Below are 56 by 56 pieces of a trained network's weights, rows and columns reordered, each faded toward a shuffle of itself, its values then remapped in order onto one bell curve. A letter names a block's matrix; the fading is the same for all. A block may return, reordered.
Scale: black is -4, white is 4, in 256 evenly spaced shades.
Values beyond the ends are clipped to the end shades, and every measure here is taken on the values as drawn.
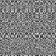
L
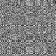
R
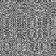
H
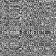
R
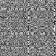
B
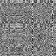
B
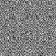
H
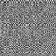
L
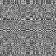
L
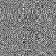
H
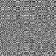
L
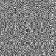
H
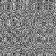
H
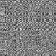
R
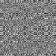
L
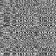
L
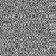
H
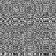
L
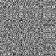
B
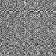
R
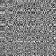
R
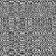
L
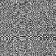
R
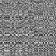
L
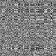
B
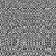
L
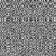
B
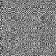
R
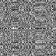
R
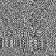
R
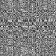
R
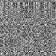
R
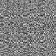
R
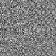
H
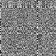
B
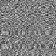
H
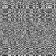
L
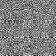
R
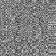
H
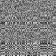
L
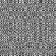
L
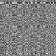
L
